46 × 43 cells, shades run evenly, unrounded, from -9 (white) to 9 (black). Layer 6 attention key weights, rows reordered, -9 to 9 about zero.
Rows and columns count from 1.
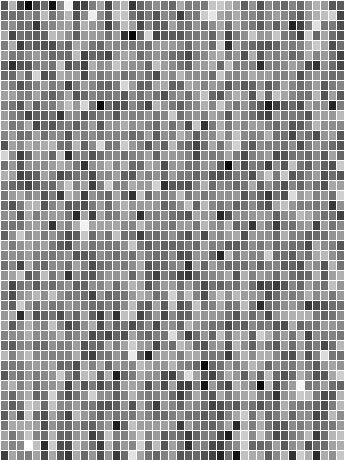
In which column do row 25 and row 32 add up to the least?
17
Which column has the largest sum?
35
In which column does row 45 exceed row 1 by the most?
9
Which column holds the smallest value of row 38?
24
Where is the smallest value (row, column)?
45, 4
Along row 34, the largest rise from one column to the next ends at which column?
39
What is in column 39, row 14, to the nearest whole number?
1
